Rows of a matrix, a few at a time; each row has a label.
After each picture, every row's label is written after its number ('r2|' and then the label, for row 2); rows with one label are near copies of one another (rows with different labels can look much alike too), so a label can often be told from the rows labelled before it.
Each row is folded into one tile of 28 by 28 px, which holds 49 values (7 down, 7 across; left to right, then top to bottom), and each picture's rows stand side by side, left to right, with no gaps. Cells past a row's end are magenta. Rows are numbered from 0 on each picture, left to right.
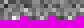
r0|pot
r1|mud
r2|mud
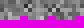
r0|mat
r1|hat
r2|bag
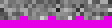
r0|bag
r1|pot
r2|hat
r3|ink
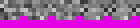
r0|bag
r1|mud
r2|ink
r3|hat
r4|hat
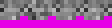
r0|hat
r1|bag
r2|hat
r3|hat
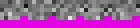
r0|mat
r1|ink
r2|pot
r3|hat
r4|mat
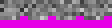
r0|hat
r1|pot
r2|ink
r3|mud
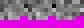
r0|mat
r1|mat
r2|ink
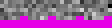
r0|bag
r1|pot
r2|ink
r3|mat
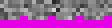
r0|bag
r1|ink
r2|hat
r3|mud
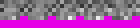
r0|hat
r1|hat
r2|pot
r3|pot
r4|mud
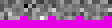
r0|mat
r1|pot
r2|ink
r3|ink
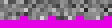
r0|ink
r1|pot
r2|mud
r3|hat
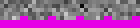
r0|pot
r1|bag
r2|mat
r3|hat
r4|ink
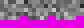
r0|ink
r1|mud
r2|mat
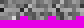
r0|hat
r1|bag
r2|bag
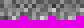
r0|mud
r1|pot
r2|pot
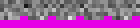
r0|mat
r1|mud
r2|pot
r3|bag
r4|mud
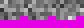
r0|bag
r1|bag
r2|pot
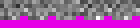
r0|mud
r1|mud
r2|ink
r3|pot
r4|pot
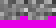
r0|ink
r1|ink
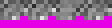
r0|pot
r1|pot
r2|hat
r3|pot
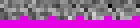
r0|bag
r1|bag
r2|mud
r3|mat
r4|mat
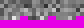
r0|pot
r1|mud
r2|hat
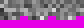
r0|bag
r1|mud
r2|pot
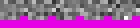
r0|ink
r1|ink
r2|bag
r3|ink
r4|pot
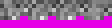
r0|mud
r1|pot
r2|pot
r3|hat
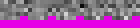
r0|ink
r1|hat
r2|mat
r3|mud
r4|mud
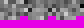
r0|ink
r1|hat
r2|mat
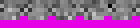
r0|hat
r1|hat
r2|mud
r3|mat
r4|hat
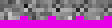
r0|mat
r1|bag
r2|hat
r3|hat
